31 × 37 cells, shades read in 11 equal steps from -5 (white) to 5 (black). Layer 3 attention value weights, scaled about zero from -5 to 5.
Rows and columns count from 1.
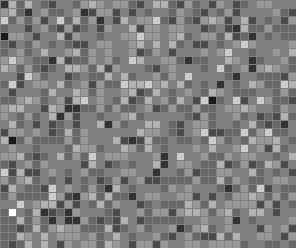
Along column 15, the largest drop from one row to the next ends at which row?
30
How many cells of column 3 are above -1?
18
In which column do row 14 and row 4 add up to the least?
31
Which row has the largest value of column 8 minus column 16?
15
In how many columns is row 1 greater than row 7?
17
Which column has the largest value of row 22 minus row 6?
20
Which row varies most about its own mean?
13
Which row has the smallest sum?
11
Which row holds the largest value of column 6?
27
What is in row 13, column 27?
4
